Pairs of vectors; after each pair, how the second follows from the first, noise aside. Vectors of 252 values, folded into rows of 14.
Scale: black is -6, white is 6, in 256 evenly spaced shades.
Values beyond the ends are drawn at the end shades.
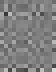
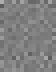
reversed, shrunk.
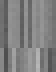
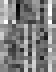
reversed, negated, scaled up.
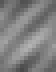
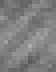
shrunk.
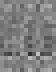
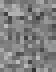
shuffled.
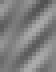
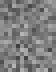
shuffled.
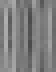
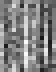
reversed, negated, scaled up.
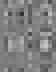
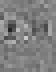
reversed, negated, partly zeroed.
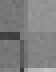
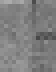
reversed, shrunk.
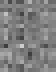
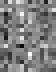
negated, scaled up.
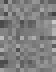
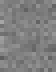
reversed, shrunk.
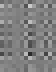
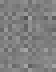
reversed, shrunk.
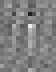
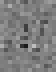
reversed, negated, partly zeroed.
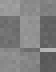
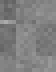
reversed, shrunk.
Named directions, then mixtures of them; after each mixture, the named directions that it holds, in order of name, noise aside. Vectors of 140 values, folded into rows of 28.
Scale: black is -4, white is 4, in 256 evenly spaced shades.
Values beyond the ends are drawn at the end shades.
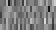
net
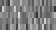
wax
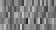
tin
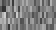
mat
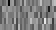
net, wax.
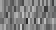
tin.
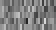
tin, wax.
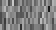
mat, net, tin.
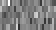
mat, net, wax.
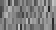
net, tin.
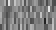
net.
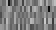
net.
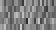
tin.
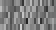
tin.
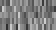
wax.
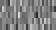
wax.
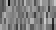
mat, net.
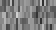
mat, tin, wax.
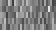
mat, net, tin.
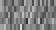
tin.
